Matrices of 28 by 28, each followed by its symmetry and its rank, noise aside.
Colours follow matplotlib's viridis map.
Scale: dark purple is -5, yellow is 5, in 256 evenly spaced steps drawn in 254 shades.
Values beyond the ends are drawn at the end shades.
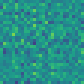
no symmetry, rank four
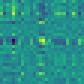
no symmetry, rank two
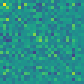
symmetric, rank three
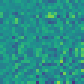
no symmetry, rank four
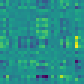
antisymmetric, rank two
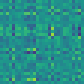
antisymmetric, rank two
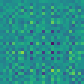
symmetric, rank two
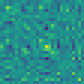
symmetric, rank four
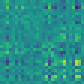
no symmetry, rank two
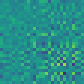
symmetric, rank two
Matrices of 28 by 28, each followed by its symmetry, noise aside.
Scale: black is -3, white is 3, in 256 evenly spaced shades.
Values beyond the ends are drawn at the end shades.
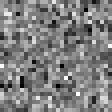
same after a half turn.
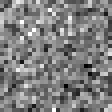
symmetric.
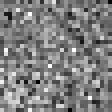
symmetric across the other diagonal.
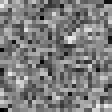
same after a half turn.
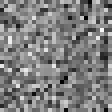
no symmetry.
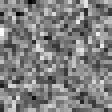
antisymmetric.
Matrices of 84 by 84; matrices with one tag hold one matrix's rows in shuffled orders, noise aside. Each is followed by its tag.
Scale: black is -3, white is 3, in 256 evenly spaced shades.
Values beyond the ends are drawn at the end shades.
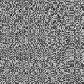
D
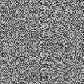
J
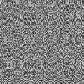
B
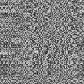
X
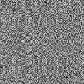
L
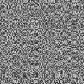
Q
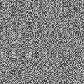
L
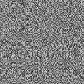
L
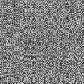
B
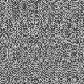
Q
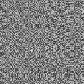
D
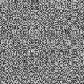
Q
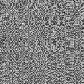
D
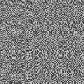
L
